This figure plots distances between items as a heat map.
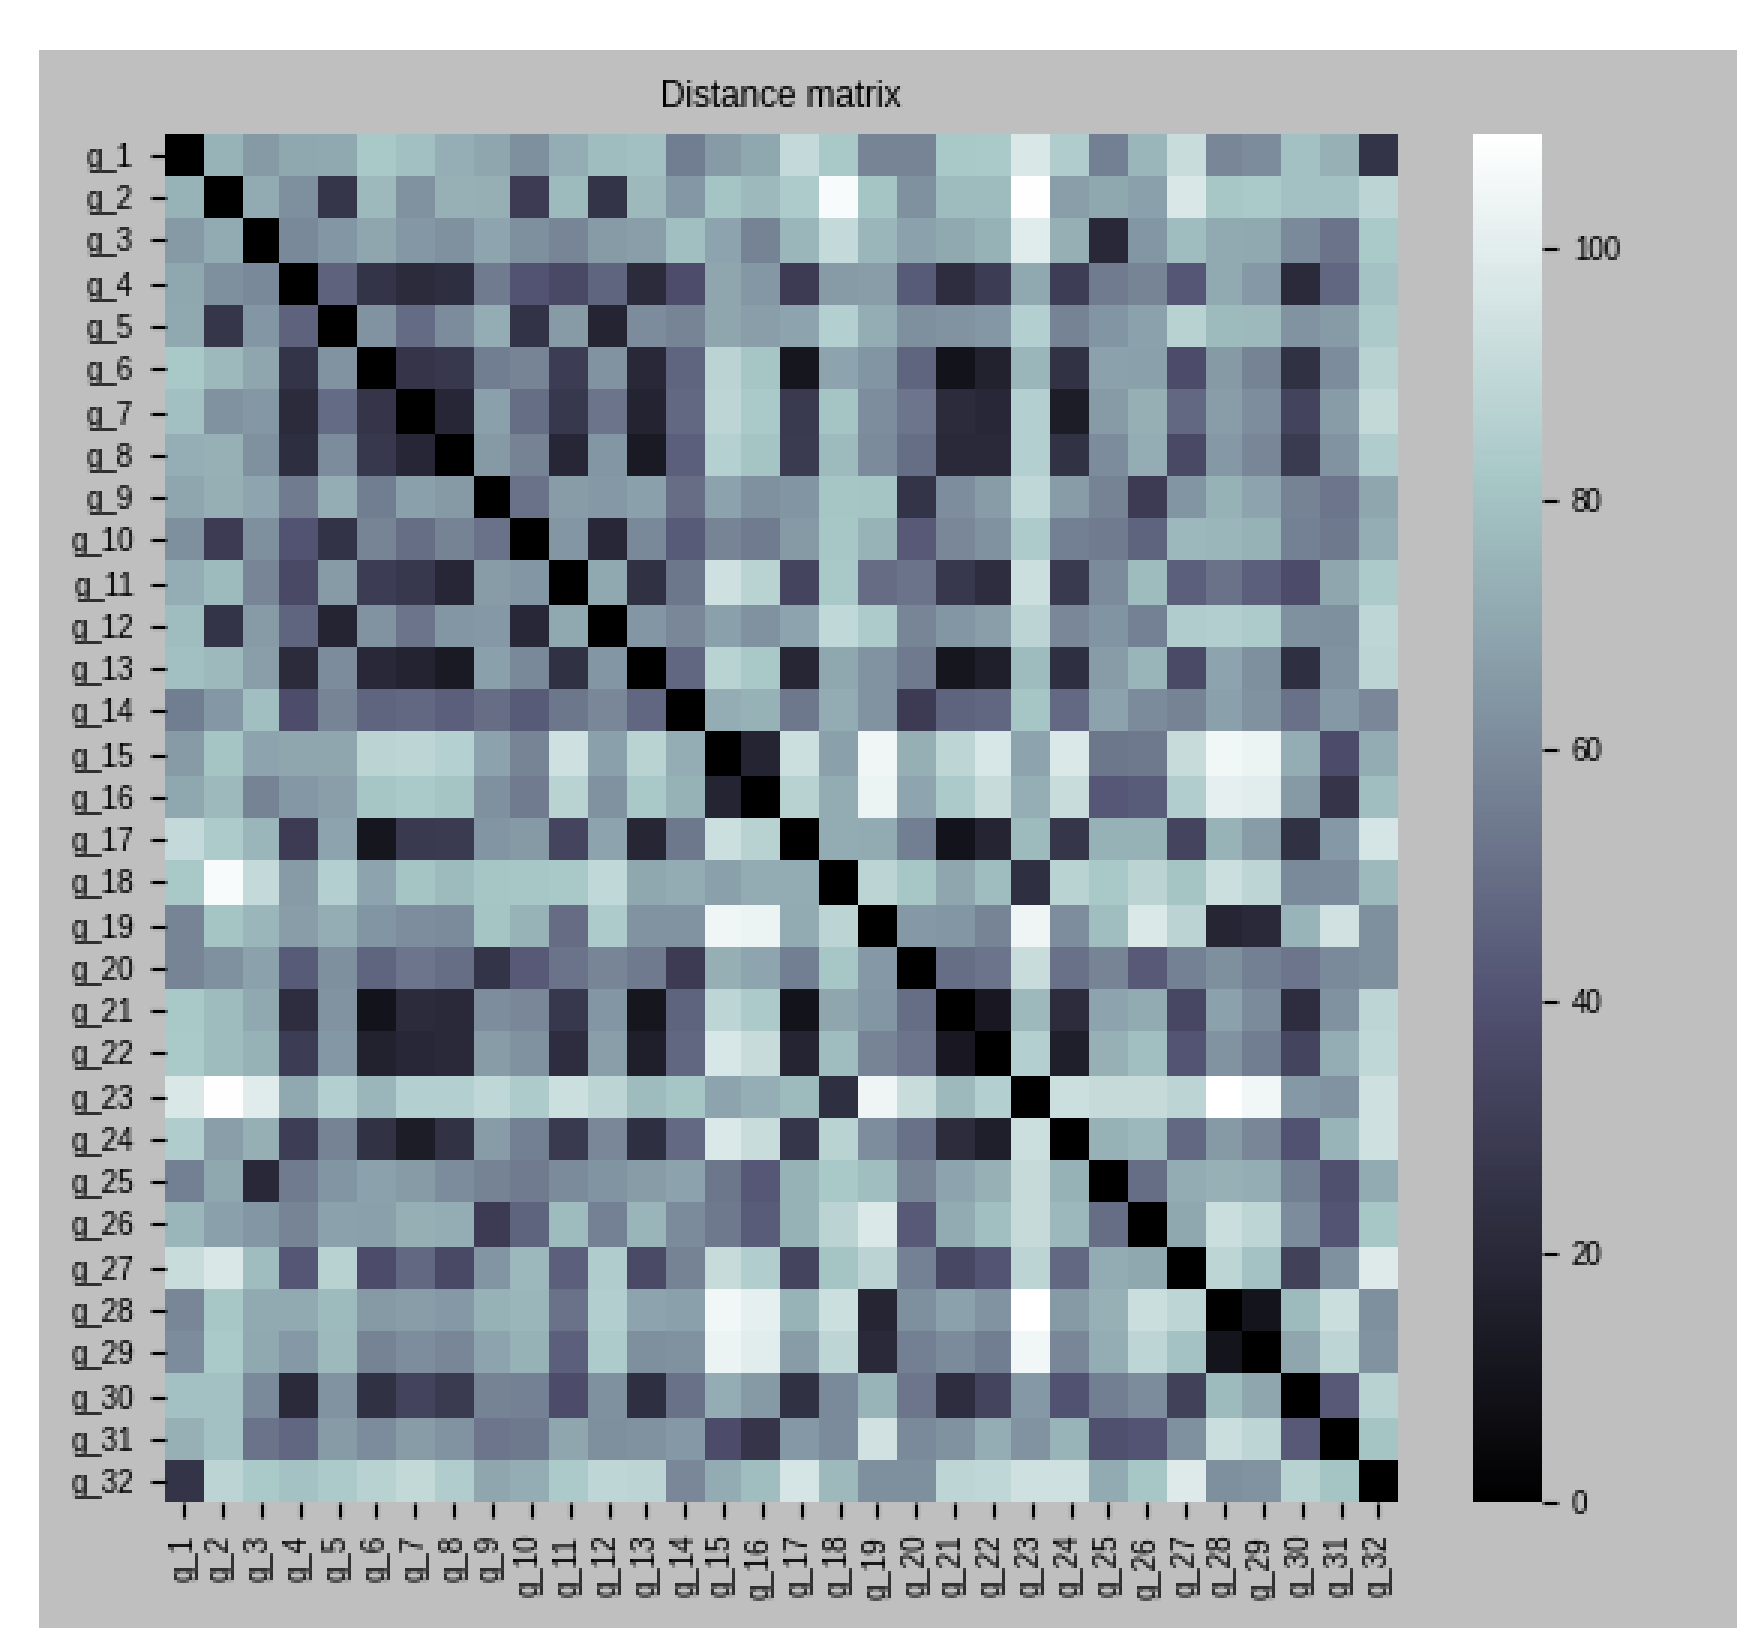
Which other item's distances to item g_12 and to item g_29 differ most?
g_28
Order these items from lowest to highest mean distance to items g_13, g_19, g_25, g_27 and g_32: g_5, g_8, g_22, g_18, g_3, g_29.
g_8, g_22, g_29, g_3, g_5, g_18
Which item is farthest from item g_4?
g_32
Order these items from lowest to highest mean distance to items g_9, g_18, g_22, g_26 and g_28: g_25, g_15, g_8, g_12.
g_8, g_25, g_12, g_15
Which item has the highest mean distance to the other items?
g_23
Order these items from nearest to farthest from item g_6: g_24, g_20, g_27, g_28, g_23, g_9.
g_24, g_27, g_20, g_9, g_28, g_23
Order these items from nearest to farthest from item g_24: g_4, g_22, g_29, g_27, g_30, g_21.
g_22, g_21, g_4, g_30, g_27, g_29
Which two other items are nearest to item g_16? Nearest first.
g_15, g_31
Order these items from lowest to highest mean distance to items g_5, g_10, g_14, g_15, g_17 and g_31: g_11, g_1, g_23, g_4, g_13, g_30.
g_4, g_30, g_13, g_11, g_1, g_23
